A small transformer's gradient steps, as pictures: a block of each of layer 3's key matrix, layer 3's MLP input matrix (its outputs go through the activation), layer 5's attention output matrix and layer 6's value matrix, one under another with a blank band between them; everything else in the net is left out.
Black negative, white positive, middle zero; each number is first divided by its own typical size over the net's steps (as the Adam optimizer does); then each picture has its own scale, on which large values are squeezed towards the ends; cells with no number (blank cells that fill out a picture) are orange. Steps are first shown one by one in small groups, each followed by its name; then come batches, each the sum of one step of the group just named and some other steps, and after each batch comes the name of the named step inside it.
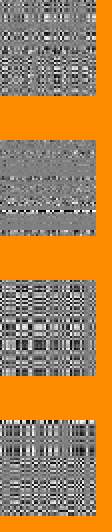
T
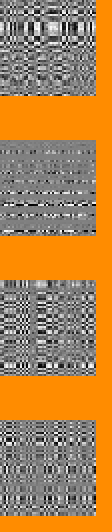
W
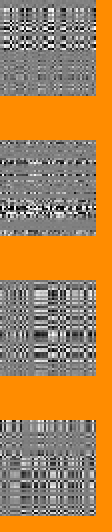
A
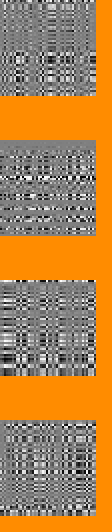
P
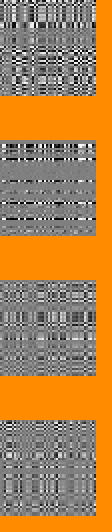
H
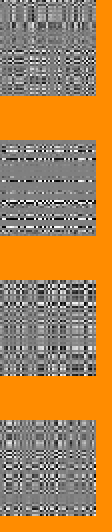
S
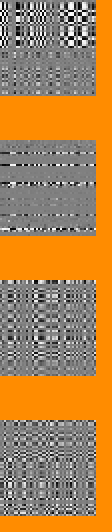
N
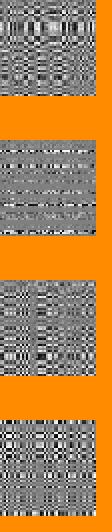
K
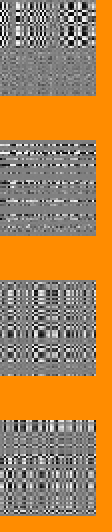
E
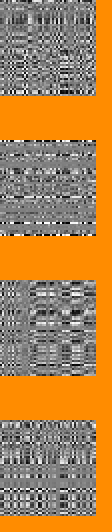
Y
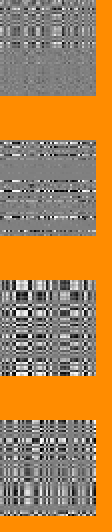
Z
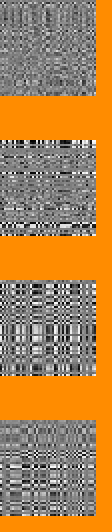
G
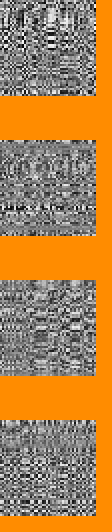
A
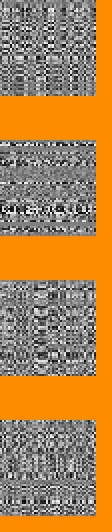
A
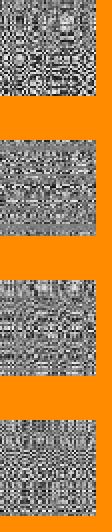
E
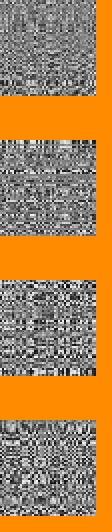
S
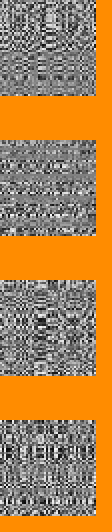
K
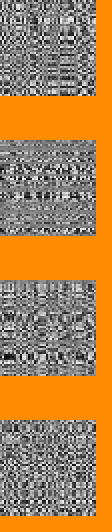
E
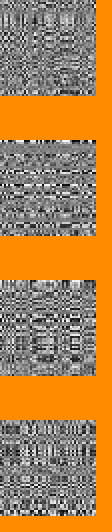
T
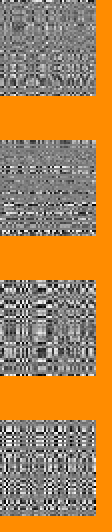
G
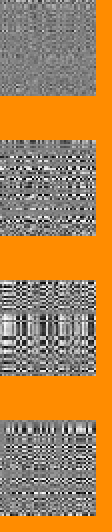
G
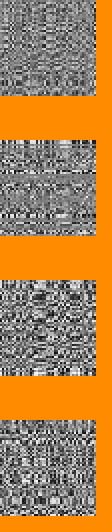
N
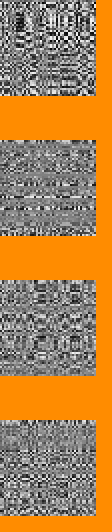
N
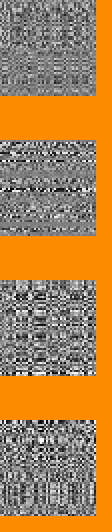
Z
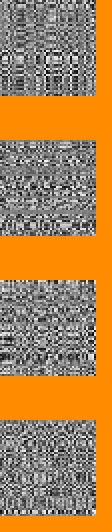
N
